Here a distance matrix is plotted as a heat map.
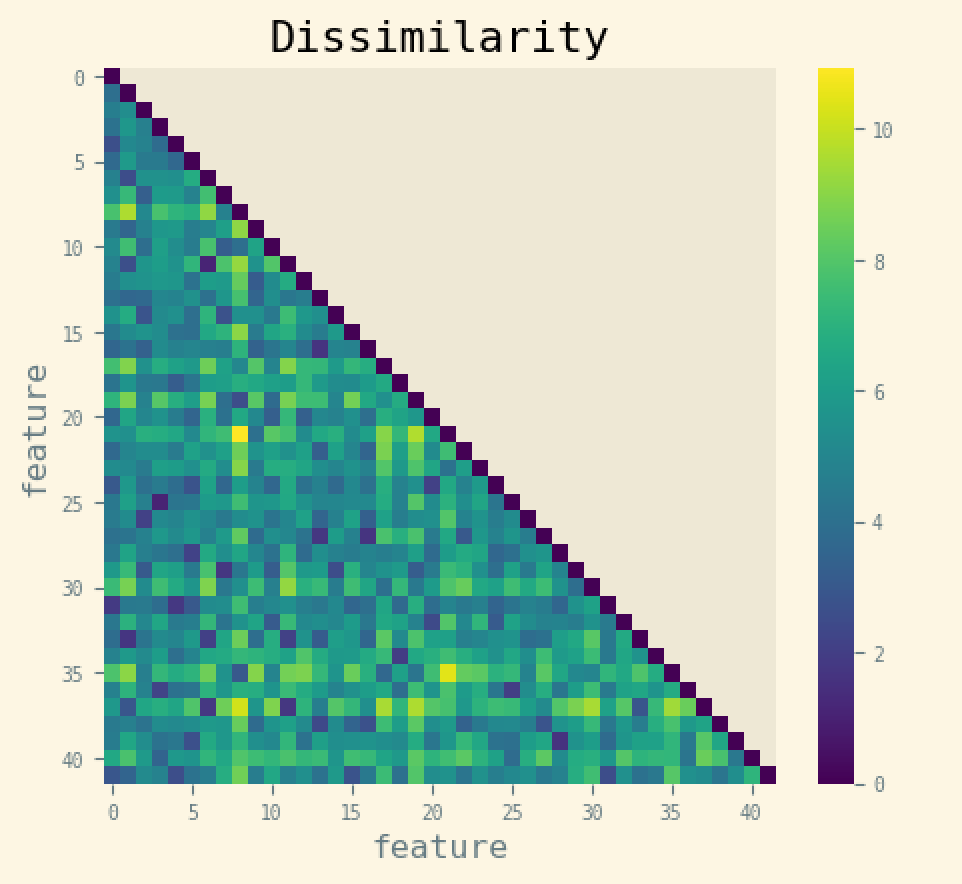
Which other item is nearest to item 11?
6
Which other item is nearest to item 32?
20
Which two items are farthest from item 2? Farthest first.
21, 37
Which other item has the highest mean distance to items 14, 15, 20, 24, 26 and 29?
37
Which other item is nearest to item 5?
28
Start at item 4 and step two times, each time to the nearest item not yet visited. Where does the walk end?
0
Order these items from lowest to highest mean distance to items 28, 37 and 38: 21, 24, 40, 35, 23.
24, 23, 21, 40, 35
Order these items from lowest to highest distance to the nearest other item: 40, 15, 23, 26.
26, 15, 40, 23
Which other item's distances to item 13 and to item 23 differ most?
27
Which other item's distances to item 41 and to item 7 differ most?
29
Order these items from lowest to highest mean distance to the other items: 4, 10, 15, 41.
4, 41, 10, 15
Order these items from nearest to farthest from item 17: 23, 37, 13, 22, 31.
31, 13, 23, 22, 37
